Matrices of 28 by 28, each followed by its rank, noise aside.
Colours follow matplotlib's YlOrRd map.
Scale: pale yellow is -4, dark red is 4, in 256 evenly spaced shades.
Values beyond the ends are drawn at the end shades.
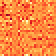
five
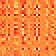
two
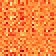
three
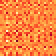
two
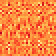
four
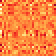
two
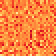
four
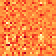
three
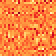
five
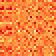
four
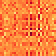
two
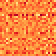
three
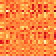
two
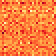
four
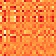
two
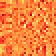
five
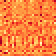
four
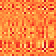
two
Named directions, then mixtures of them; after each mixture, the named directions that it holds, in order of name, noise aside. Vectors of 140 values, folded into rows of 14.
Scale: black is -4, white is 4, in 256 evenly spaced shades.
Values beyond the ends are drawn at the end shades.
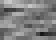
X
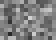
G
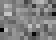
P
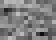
G, X.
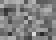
G, X.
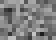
G, X.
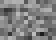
G, X.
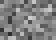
G, P.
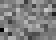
G, P.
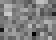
G, P.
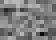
G, X.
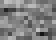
G, X.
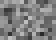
G, X.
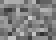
G, X.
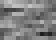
X.
